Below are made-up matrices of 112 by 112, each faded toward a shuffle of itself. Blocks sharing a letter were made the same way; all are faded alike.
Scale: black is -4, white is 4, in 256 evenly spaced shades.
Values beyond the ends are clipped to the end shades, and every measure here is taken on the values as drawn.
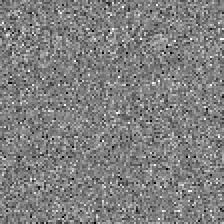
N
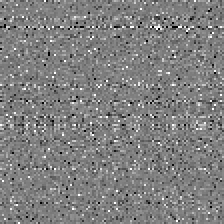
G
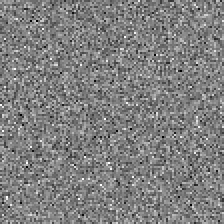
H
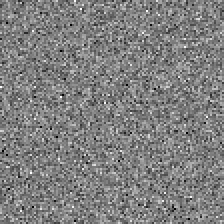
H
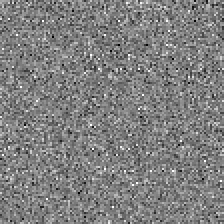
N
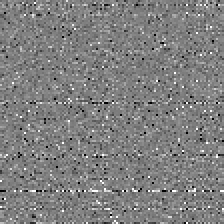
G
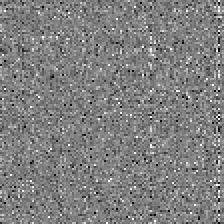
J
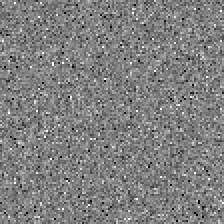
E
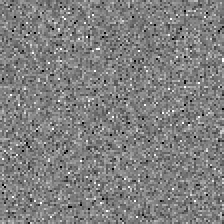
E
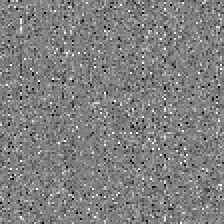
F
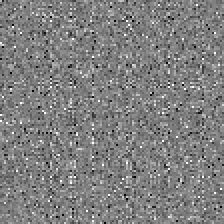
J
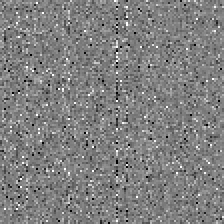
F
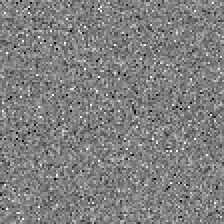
E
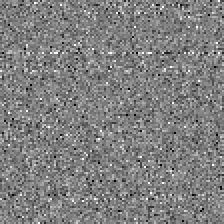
N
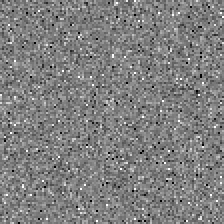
E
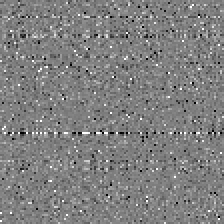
G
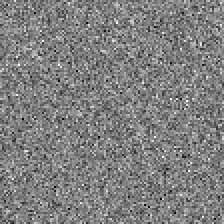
H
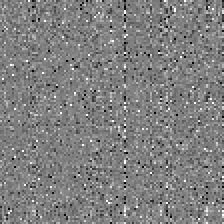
J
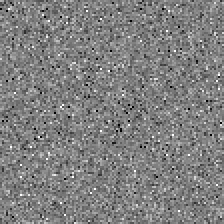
E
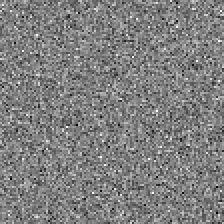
H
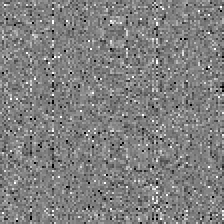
J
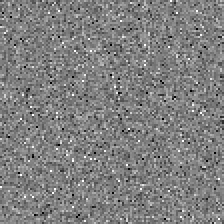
E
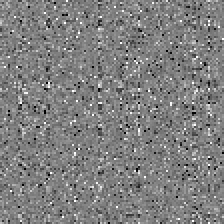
J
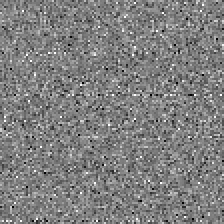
N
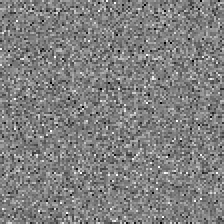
N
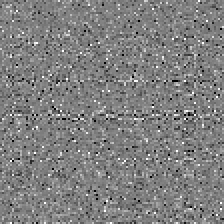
G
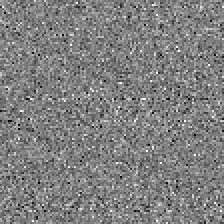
N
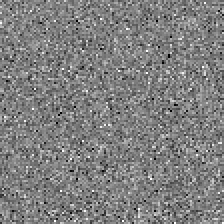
N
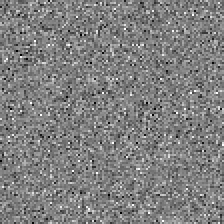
N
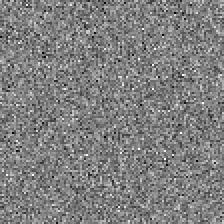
H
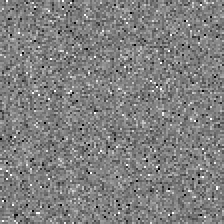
E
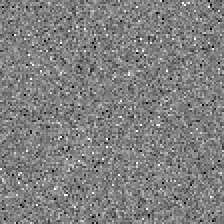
E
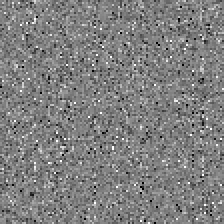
F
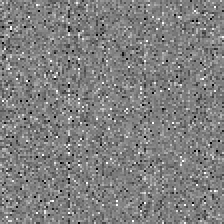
F
